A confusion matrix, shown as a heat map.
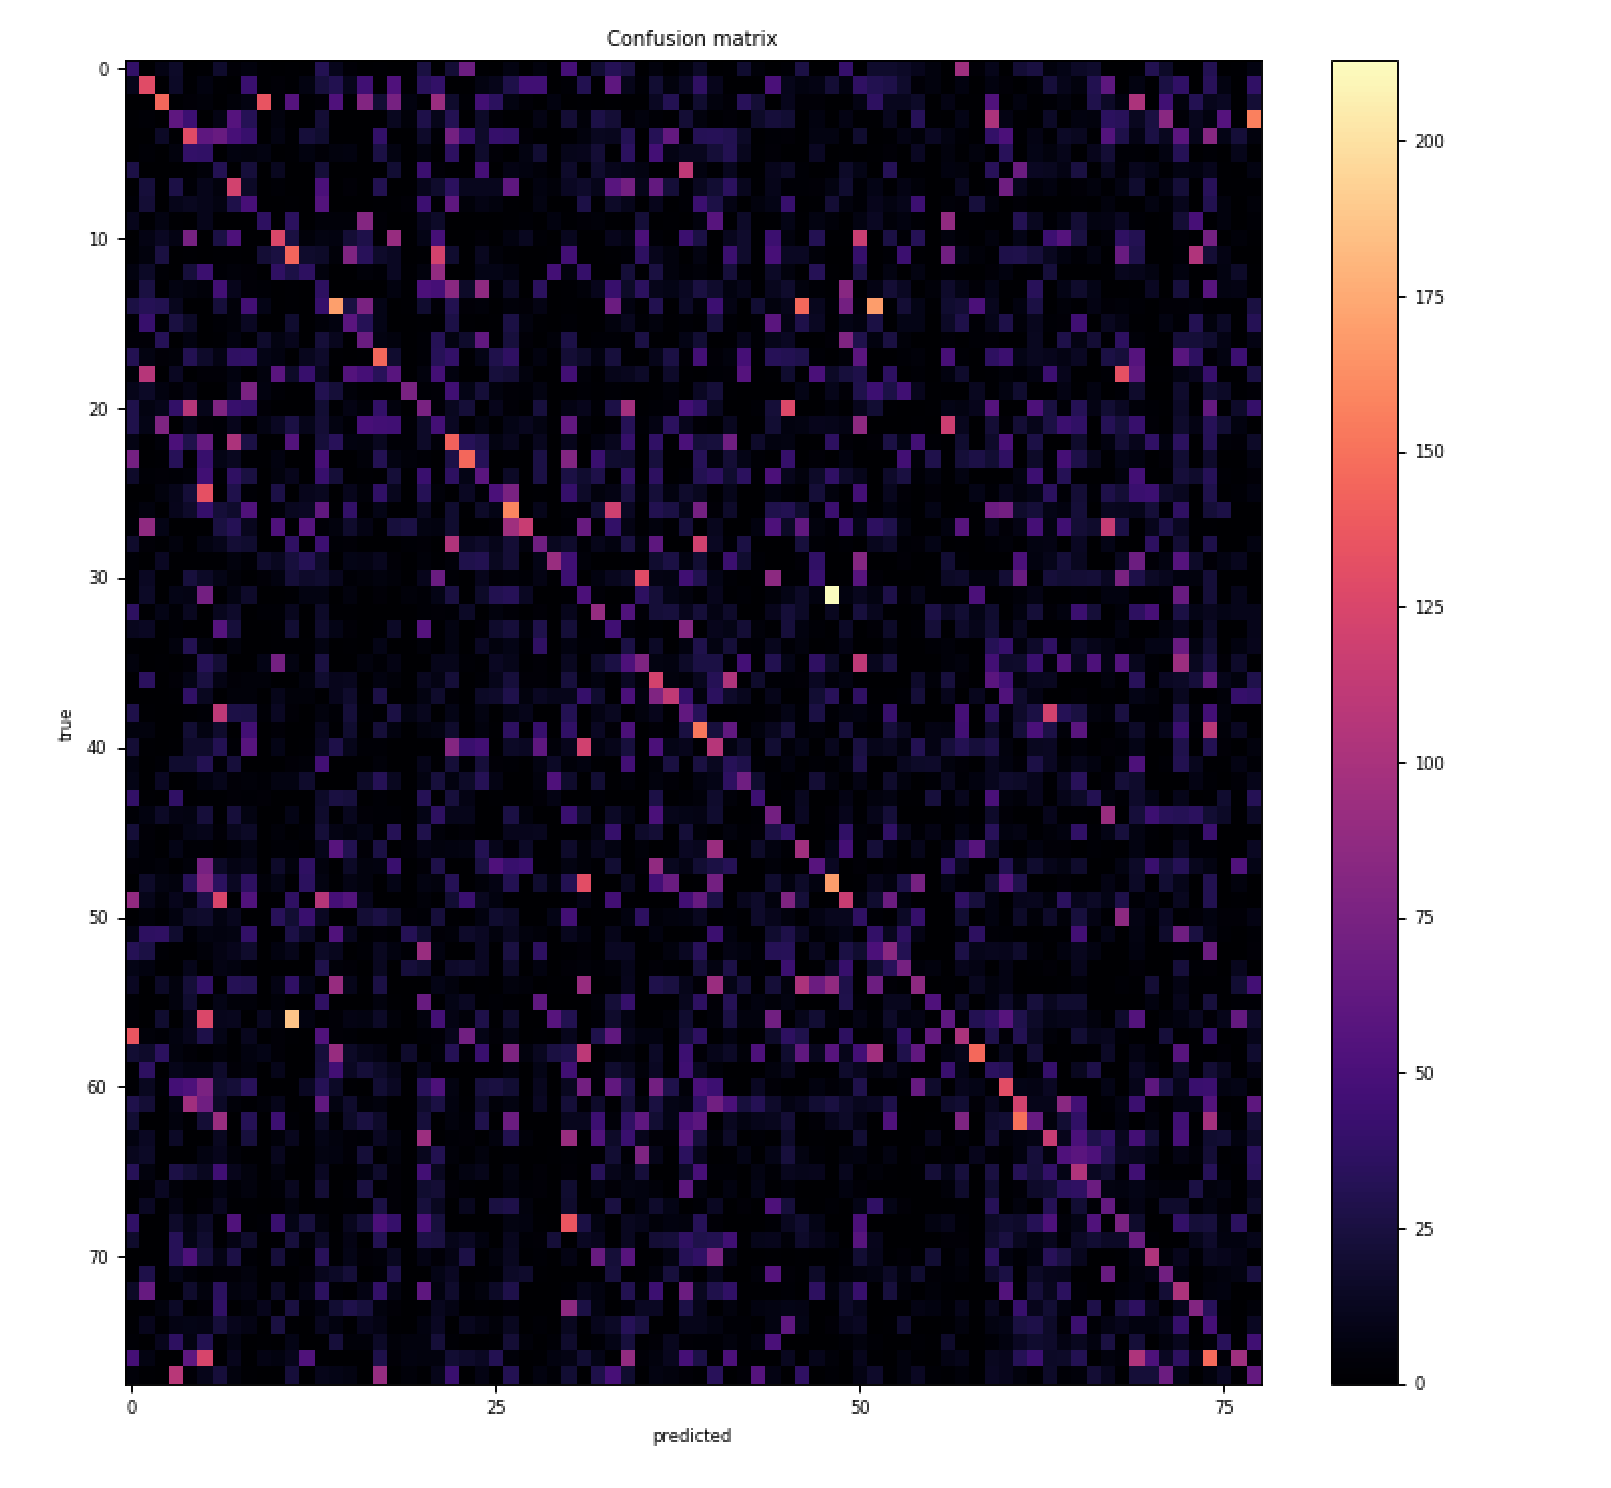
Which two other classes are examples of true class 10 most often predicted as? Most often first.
50, 18
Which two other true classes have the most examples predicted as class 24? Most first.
13, 16
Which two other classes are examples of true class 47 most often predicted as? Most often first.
36, 5
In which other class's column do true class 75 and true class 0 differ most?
57
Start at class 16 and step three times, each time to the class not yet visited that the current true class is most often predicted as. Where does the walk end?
38
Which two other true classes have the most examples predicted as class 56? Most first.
21, 9
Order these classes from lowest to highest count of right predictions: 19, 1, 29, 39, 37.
19, 29, 37, 1, 39
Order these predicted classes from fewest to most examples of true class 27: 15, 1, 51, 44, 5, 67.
5, 15, 51, 44, 1, 67
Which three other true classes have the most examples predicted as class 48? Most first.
31, 54, 58
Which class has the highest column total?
74
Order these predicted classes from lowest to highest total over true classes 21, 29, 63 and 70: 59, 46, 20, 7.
46, 7, 59, 20
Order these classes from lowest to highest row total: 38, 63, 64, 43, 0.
43, 64, 0, 38, 63
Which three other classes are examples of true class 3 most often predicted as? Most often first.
77, 59, 71
